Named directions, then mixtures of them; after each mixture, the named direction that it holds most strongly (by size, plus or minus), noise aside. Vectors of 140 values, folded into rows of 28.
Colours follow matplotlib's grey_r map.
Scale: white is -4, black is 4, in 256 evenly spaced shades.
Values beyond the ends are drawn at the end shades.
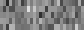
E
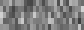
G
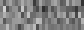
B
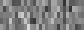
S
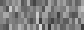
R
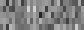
E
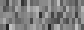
E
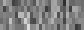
S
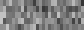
B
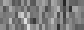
S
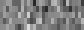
B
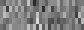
R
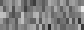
G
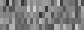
E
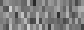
R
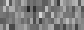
E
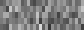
R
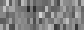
E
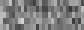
G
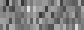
E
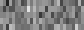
E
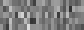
S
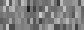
E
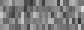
G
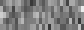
G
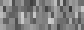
G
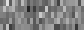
E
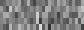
R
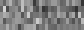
B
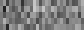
B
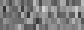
B
